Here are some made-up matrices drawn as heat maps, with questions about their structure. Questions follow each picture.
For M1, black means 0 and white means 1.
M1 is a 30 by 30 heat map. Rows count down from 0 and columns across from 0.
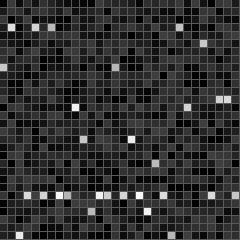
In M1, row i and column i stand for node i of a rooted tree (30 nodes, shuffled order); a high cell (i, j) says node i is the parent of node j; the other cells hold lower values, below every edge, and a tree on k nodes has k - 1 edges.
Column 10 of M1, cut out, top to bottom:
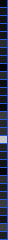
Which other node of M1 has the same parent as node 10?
16
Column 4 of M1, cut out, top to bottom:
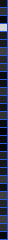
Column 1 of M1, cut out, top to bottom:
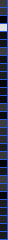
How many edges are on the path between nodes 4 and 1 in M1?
2
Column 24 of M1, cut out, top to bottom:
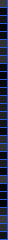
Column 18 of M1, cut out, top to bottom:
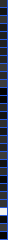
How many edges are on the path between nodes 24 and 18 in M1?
2
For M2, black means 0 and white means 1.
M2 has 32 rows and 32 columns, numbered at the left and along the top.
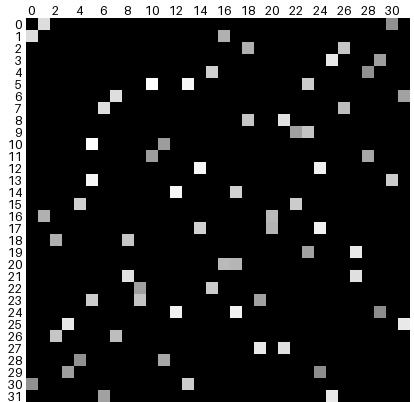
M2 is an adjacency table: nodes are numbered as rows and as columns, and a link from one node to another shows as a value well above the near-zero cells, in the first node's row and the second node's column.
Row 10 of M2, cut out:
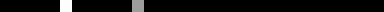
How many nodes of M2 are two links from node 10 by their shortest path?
3
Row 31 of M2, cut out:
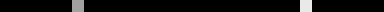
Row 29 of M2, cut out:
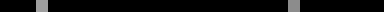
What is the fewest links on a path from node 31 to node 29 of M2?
3
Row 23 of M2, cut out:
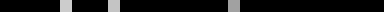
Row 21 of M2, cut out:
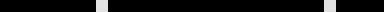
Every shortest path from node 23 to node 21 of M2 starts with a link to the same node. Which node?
node 19
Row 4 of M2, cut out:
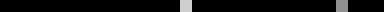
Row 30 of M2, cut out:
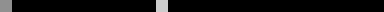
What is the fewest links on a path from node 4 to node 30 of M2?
6
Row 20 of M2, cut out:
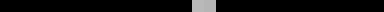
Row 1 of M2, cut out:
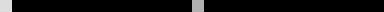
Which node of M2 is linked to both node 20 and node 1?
node 16
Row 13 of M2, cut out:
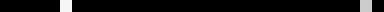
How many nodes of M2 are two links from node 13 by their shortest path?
3
